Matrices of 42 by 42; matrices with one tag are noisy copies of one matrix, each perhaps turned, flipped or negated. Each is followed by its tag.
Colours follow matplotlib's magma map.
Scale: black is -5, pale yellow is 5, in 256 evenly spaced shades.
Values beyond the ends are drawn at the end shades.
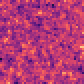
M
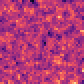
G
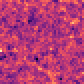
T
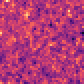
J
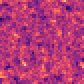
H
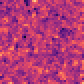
T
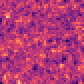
H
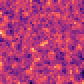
G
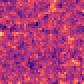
T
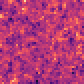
M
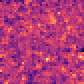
T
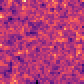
M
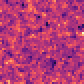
T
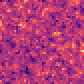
J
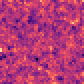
T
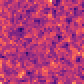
T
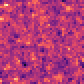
H
